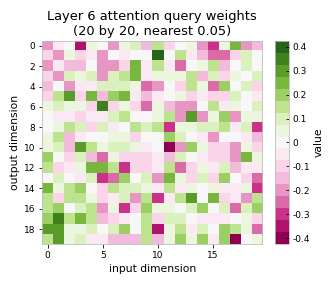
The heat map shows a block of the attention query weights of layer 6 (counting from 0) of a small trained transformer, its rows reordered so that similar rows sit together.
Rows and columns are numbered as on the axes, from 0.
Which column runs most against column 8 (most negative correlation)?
0
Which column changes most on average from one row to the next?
5
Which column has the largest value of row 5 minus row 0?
6
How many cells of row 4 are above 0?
8
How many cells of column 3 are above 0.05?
8
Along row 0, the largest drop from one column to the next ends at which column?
18
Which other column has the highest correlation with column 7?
17
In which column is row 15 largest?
13
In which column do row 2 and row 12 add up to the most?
4
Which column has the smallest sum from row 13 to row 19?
10
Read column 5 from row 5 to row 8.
-0.15 0.35 -0.05 0.1
